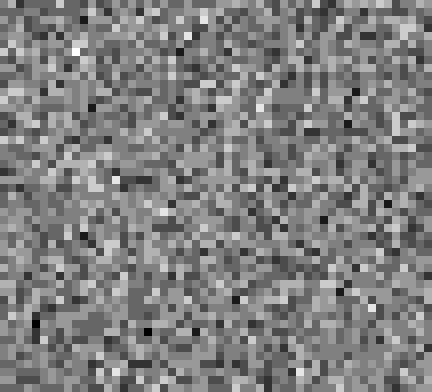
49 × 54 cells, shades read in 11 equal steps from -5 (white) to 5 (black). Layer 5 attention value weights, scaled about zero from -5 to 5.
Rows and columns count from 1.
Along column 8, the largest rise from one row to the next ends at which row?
35
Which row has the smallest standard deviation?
45
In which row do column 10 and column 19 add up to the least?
7
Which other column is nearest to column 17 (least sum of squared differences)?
27
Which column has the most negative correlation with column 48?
50
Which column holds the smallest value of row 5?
24
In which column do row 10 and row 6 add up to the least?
10
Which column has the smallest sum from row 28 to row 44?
42
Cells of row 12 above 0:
18
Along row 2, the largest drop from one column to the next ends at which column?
19
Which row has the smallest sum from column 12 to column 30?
26
